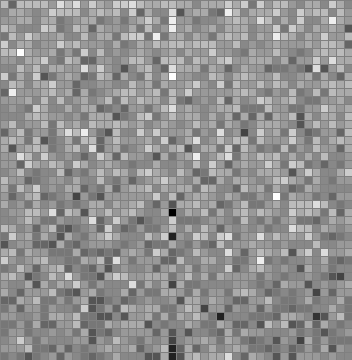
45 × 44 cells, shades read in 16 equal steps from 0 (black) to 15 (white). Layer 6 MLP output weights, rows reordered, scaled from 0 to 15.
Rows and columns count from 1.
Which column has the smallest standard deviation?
32
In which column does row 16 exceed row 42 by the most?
12
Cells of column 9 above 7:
36
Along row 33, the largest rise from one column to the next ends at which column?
15
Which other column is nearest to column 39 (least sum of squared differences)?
26
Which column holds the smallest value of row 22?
37
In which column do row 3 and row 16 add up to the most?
42
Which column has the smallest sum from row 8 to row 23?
38
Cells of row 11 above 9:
20
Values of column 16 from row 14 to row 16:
6 7 10
